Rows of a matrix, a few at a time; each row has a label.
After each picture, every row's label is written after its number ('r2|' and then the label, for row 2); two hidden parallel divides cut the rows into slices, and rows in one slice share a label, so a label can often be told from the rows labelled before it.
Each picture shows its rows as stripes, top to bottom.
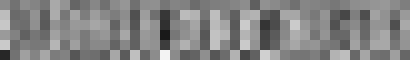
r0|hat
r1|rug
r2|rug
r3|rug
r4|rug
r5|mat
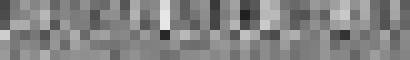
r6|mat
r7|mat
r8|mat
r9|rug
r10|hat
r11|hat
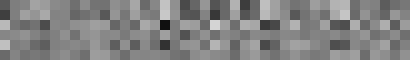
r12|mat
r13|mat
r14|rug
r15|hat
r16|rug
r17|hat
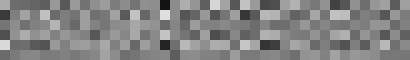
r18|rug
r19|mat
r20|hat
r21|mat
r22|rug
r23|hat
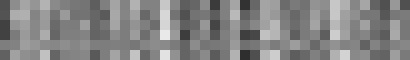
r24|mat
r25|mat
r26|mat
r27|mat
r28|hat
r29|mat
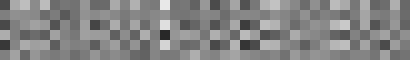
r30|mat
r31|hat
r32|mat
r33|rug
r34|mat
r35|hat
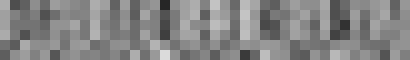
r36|rug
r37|rug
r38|rug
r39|rug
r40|hat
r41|mat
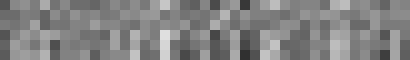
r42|mat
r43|hat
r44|hat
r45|mat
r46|mat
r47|mat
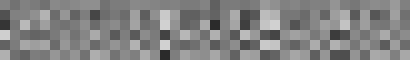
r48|hat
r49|mat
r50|mat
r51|rug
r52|mat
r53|rug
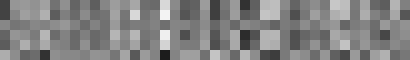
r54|mat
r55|mat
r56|hat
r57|mat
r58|mat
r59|rug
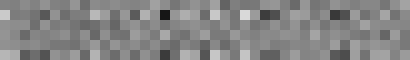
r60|hat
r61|rug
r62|hat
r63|hat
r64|hat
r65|rug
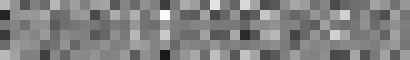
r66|rug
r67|mat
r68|hat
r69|mat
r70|hat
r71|rug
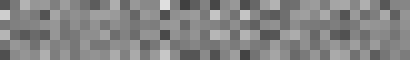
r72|mat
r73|rug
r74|hat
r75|rug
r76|hat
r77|mat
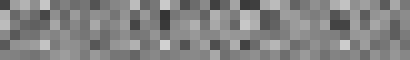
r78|mat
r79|rug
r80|rug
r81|hat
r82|mat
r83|hat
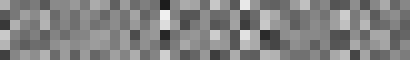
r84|rug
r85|mat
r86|mat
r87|rug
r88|rug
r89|mat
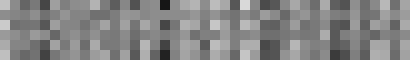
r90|rug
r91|hat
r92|rug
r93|hat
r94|rug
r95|rug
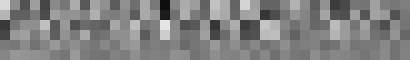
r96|rug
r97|rug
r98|mat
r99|mat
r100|hat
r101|hat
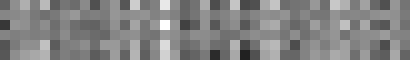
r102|mat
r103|hat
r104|mat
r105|hat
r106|mat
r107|mat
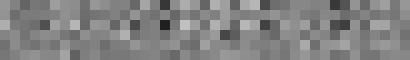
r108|rug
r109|hat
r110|rug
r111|hat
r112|hat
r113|hat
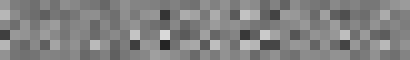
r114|hat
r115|rug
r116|hat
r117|mat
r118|rug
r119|hat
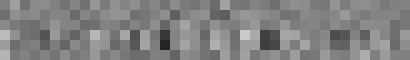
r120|hat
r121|hat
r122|hat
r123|rug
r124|rug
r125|hat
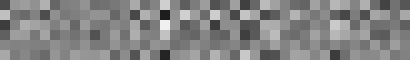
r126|mat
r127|rug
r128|mat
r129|mat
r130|hat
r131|rug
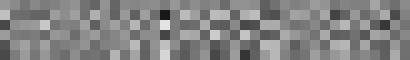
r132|hat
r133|rug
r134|mat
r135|rug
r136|mat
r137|mat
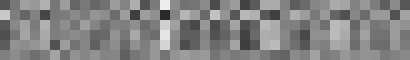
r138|mat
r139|rug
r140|mat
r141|mat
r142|mat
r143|hat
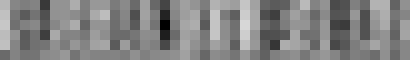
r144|rug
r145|rug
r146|rug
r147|rug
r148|rug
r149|hat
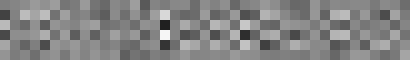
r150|hat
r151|mat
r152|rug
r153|mat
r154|rug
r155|hat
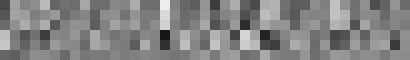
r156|mat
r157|mat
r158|mat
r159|rug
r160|rug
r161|hat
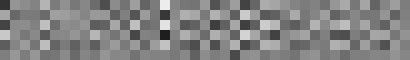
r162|mat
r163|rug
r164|mat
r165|rug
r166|mat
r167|hat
